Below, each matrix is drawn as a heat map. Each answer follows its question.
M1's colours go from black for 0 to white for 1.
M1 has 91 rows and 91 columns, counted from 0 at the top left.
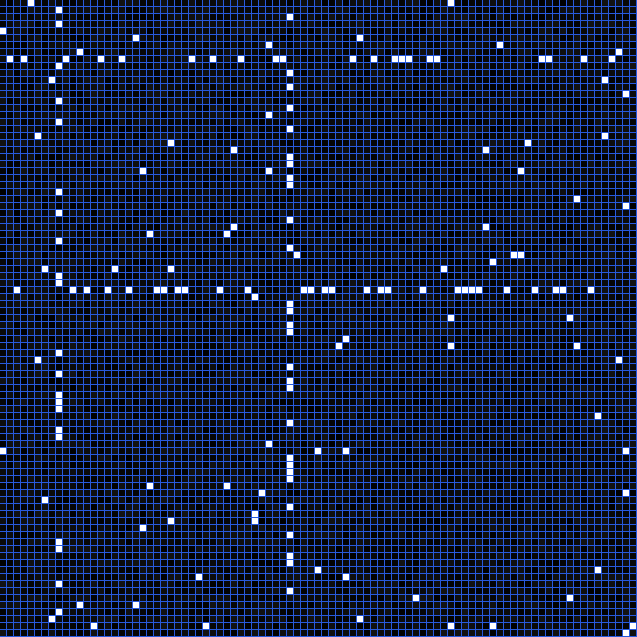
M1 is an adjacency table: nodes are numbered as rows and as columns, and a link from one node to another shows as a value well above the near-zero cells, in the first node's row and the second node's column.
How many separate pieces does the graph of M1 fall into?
6
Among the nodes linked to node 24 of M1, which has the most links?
node 38
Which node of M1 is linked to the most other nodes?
node 41
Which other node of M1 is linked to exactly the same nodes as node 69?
node 33
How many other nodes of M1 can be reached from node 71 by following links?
11
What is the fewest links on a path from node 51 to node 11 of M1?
3
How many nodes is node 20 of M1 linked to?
2
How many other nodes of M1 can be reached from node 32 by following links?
3
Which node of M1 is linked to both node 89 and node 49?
node 64
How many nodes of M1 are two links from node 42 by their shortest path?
2
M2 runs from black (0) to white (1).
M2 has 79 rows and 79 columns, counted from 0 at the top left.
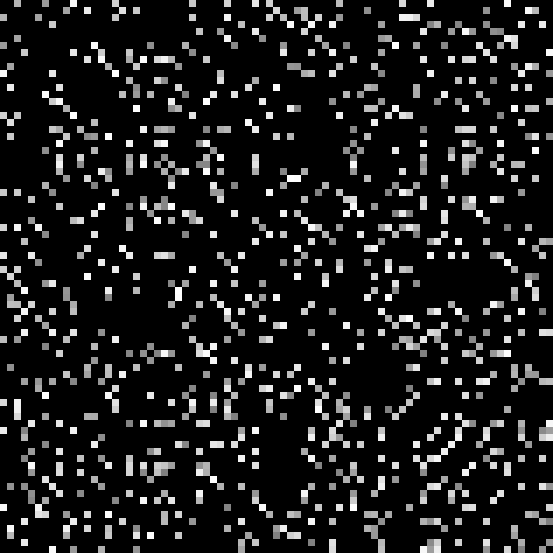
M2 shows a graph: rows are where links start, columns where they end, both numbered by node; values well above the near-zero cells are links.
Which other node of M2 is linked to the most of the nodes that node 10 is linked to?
node 69
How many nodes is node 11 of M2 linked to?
8
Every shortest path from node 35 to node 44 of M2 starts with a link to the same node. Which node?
node 17
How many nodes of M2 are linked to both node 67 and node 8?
8
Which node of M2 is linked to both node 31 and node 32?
node 18
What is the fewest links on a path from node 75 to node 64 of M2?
2
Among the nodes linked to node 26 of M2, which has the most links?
node 24
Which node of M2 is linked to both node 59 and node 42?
node 52
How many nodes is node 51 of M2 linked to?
8
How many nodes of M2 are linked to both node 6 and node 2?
3
